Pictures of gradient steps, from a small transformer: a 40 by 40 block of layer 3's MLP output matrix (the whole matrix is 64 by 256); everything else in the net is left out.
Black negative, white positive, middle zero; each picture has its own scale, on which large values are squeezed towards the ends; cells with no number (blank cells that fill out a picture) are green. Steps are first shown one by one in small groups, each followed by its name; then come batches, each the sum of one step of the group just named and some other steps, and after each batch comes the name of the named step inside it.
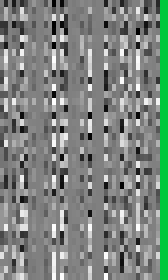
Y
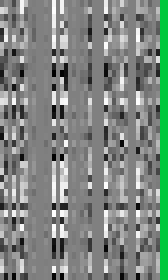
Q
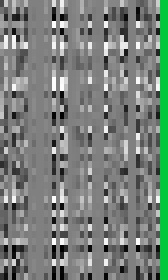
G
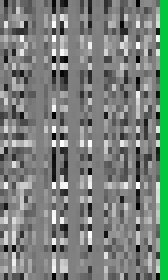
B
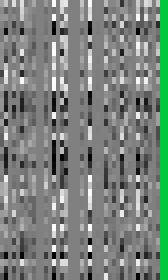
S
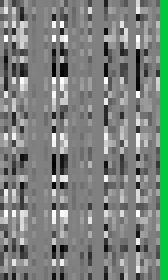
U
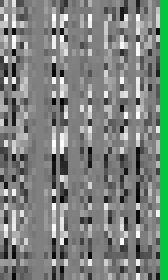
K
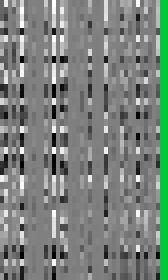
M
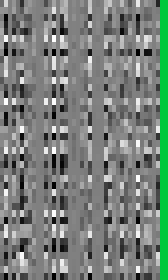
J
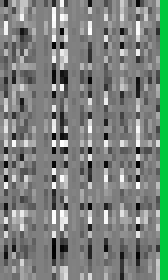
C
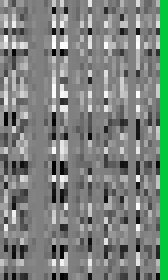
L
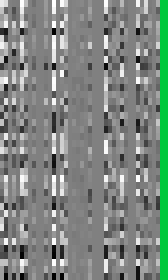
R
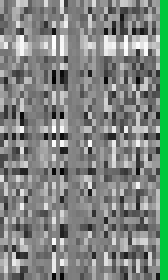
B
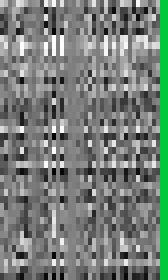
M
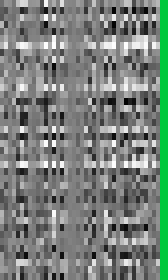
Q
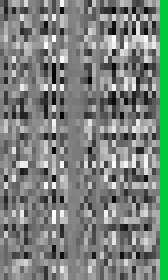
C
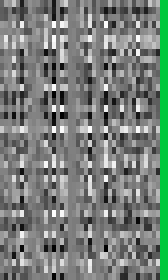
G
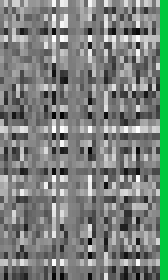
S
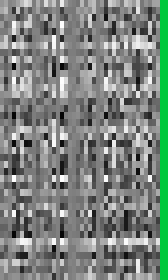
U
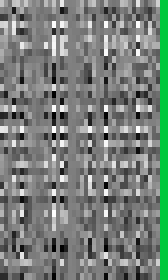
C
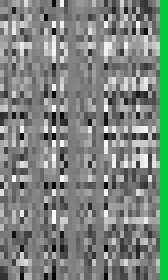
C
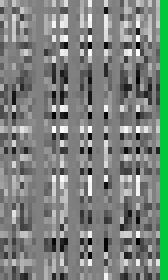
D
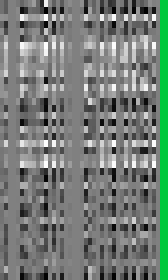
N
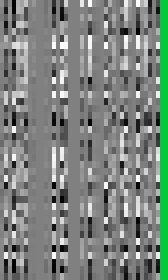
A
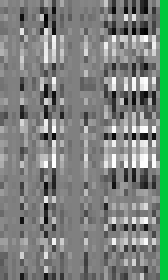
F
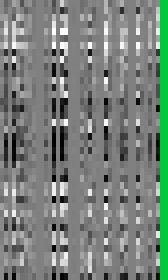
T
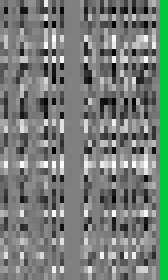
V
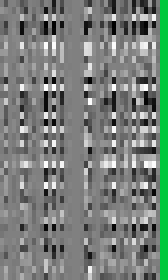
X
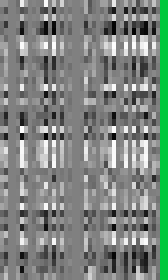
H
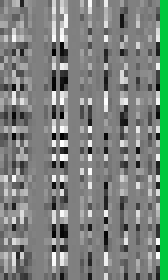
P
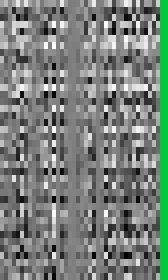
X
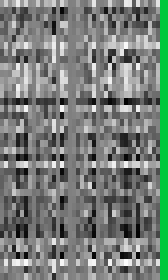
V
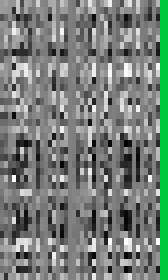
P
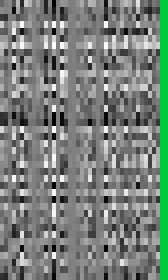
A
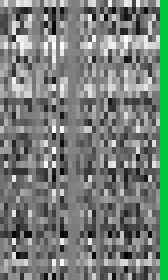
N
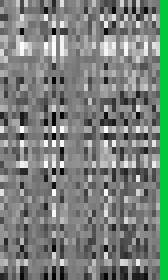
N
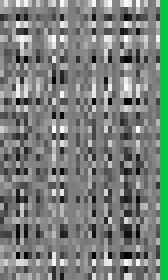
P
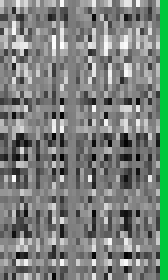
T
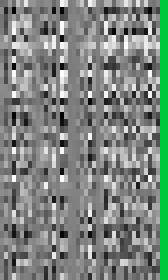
A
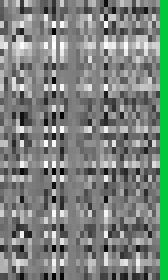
N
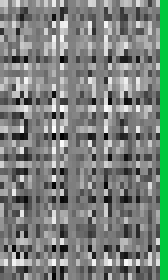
P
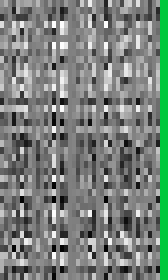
A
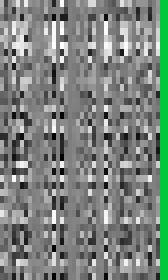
T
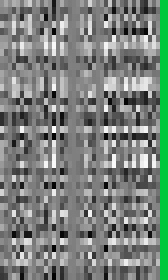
F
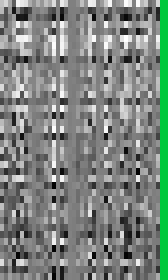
A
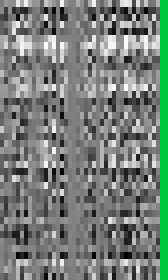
N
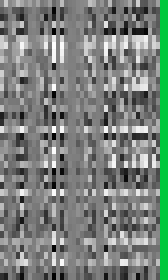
F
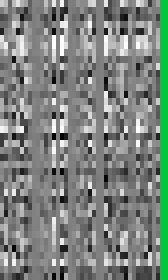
P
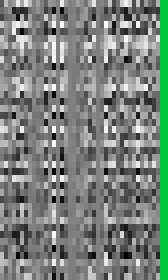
X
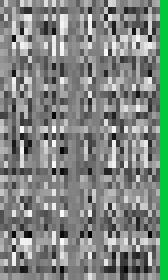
H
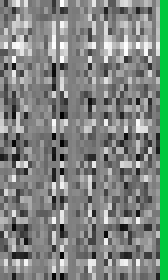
T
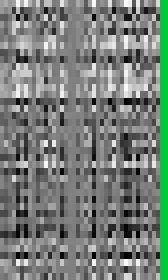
N
